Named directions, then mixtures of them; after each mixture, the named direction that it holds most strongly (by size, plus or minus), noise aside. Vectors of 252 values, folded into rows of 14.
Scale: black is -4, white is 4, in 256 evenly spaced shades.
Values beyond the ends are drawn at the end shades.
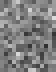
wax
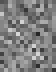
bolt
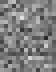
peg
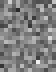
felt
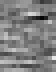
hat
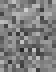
peg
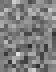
wax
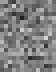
peg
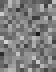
felt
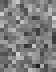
wax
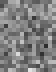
wax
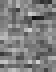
hat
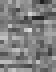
hat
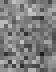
wax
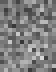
bolt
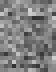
wax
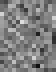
bolt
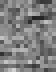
hat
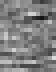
hat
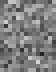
peg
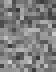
wax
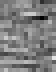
hat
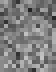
wax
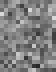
wax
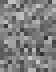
peg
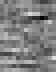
hat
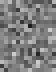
felt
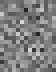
bolt
